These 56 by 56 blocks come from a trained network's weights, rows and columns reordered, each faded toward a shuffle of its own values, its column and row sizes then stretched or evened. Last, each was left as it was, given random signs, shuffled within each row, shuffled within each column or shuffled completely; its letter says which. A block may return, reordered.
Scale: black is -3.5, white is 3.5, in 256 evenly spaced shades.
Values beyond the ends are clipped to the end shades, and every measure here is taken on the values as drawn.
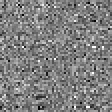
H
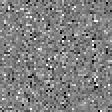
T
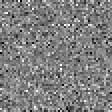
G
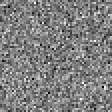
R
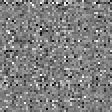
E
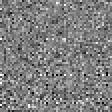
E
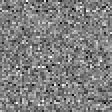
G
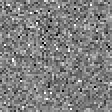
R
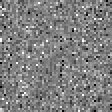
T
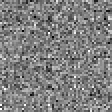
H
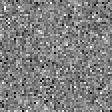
R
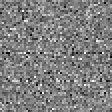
G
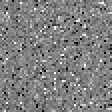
T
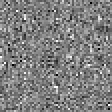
H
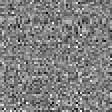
H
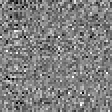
H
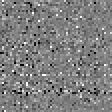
E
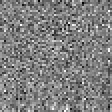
H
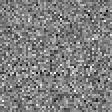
G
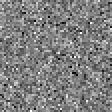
R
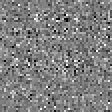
E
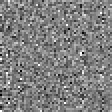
T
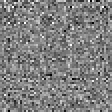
H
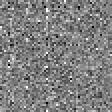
T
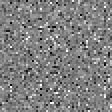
T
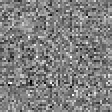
H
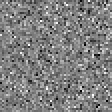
T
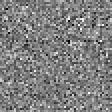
E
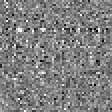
H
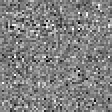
E
